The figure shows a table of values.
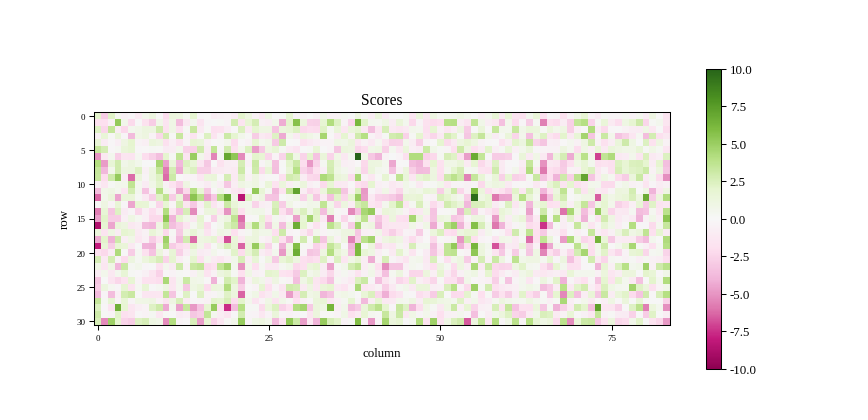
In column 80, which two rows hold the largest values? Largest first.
12, 22
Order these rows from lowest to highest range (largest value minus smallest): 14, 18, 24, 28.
24, 14, 18, 28
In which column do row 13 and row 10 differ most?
5
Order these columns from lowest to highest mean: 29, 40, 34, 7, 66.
66, 7, 40, 34, 29
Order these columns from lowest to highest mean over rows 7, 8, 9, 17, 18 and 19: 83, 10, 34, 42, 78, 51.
10, 83, 42, 51, 78, 34
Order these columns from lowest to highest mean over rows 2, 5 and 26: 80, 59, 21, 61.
21, 59, 61, 80
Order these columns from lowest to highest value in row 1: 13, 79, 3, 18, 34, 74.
13, 18, 74, 79, 34, 3
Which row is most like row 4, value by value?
17
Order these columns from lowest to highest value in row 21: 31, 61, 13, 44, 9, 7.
31, 44, 13, 7, 9, 61
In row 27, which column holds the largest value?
68
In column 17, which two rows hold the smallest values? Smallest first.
6, 24
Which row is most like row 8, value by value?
7
